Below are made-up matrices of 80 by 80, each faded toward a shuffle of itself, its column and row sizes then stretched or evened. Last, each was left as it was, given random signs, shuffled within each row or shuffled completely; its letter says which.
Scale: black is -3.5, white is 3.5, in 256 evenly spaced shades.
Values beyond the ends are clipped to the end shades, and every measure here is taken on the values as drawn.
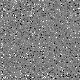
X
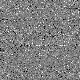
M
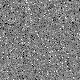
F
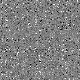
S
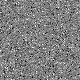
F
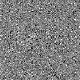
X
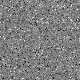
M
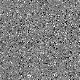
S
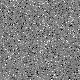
F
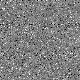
M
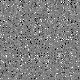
X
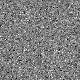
M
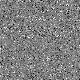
M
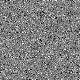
M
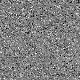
M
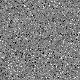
M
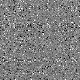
X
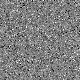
M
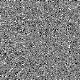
S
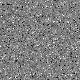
M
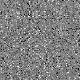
X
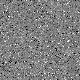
M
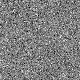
F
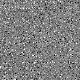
S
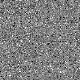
S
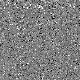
S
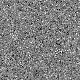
F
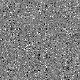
X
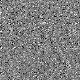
S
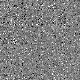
S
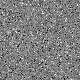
F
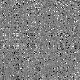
X
